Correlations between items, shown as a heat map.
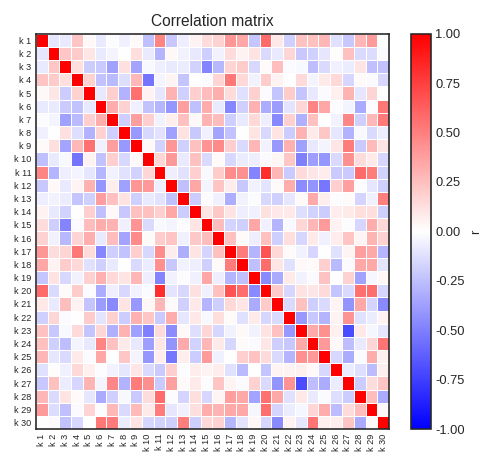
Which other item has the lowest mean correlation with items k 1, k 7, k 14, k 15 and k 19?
k 3
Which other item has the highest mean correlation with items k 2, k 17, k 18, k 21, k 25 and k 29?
k 20
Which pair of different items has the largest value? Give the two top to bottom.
k 11, k 20
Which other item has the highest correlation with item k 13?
k 30
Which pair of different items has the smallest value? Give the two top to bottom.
k 23, k 27
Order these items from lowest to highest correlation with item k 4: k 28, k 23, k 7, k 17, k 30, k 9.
k 7, k 30, k 28, k 23, k 9, k 17
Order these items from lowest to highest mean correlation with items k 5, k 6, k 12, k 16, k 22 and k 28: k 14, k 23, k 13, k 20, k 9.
k 23, k 13, k 20, k 14, k 9
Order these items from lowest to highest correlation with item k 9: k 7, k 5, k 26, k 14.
k 26, k 14, k 7, k 5
